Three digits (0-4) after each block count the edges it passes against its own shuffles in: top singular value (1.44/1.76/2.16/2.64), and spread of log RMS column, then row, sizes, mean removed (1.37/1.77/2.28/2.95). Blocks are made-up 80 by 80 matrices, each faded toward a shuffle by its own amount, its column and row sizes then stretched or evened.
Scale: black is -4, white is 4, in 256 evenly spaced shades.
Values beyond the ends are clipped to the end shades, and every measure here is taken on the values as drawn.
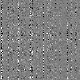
2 4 2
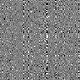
4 4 1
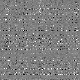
1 2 4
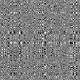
4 3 3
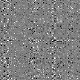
3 3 2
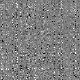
2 4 2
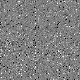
1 2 1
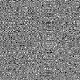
3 0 2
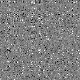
2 2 2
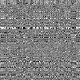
4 0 4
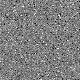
0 0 1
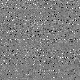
1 1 3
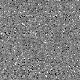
2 0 2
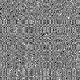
4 1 0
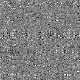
2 0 3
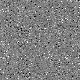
1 1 1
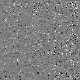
0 3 1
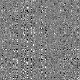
2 4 2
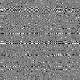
4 0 4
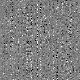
2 3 0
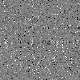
1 1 1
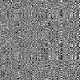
4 3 0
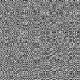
4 2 3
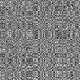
4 2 0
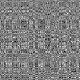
4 0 3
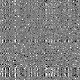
4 2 3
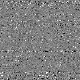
0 0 3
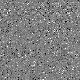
2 0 1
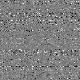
2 0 4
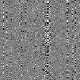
4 4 0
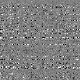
1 3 4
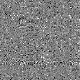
2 1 2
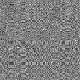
4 0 3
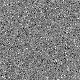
0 0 0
